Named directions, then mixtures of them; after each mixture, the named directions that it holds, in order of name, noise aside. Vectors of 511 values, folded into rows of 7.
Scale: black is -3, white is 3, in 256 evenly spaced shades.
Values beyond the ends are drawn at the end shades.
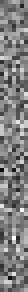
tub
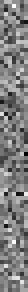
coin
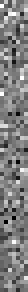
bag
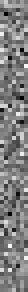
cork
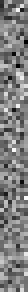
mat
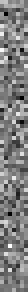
cork.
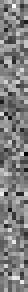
coin.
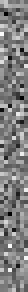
cork.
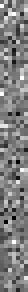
bag.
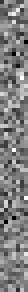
bag, mat.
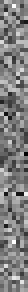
coin.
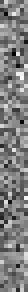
bag, cork, mat.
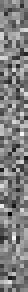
cork, tub.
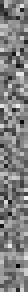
cork, mat.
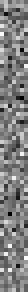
cork.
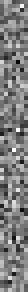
mat, tub.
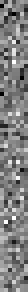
bag.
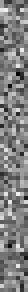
coin, cork, mat.
